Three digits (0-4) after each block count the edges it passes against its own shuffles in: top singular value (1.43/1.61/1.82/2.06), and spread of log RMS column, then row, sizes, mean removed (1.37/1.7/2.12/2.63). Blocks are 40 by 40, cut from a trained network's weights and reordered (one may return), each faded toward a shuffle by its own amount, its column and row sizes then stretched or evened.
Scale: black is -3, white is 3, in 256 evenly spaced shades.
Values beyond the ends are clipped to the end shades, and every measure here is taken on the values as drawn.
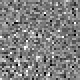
0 1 2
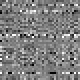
3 2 4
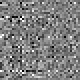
3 2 3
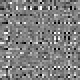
4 3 4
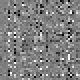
2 4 1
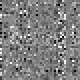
0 4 2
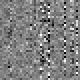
2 4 0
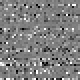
0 0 4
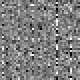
1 4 0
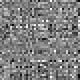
3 2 4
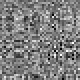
4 0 2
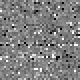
1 0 1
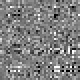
3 3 3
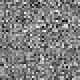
0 1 3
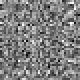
3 2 1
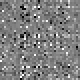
2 3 1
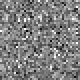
0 1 0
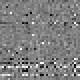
4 0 3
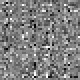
0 3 2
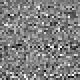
0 0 3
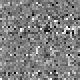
0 2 3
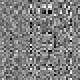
4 4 1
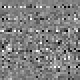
0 2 4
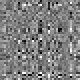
4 4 2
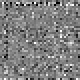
1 1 4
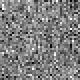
2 1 0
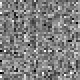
2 2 1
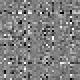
2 4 2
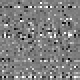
2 1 4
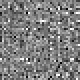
3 2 3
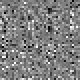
2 3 1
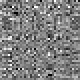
3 2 3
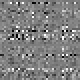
1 3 4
